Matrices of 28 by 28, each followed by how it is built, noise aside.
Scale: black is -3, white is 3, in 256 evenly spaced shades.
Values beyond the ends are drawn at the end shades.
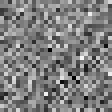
Hankel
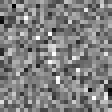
block diagonal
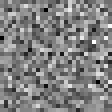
noise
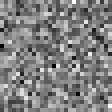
noise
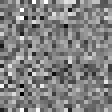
low rank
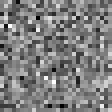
low rank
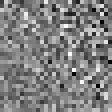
upper triangular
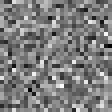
noise
